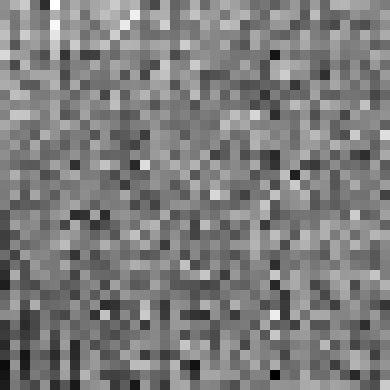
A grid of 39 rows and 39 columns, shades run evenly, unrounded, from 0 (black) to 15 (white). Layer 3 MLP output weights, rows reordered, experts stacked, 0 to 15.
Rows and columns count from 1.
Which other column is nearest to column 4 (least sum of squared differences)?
24
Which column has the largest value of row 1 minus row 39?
6
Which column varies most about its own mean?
28
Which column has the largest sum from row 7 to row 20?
17
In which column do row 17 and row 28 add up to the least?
8
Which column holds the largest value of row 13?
23
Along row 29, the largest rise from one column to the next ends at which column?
29
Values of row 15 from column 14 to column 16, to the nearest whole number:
4 7 9
